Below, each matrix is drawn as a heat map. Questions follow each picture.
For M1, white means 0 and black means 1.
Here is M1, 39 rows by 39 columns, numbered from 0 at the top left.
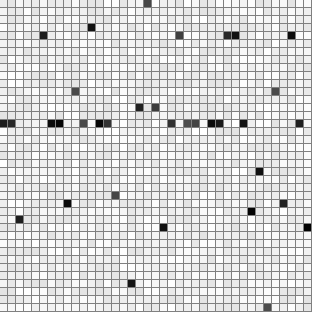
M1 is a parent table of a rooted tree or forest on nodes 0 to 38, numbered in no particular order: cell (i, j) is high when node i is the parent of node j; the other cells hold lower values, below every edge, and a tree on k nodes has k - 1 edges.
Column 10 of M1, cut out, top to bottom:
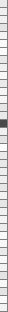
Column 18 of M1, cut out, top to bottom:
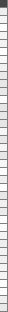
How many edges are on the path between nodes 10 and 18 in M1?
3
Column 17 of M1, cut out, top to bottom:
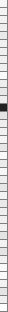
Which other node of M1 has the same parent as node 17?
19
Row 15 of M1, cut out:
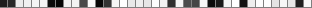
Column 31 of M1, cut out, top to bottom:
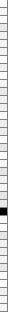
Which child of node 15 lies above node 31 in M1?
26
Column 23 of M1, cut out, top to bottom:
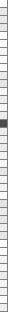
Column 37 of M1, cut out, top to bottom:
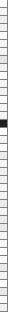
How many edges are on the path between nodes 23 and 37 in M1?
2
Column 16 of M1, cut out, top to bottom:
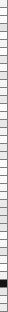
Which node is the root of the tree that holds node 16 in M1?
25
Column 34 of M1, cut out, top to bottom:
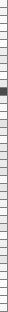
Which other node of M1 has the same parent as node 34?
9
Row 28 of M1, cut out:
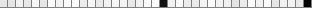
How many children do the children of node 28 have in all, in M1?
1
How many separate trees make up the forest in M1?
4
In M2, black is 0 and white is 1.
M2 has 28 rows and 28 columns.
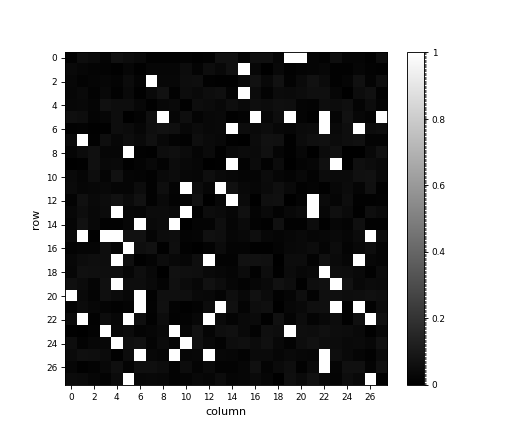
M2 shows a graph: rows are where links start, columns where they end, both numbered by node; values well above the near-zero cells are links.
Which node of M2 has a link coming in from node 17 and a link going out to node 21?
node 12
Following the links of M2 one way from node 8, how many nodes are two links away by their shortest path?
4
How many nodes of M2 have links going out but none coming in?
5
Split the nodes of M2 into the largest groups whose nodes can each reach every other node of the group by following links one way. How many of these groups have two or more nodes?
2
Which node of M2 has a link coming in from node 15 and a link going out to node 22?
node 26
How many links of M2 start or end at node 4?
5
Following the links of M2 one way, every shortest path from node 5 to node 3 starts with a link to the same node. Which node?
node 19
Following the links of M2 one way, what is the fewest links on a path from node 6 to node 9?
2
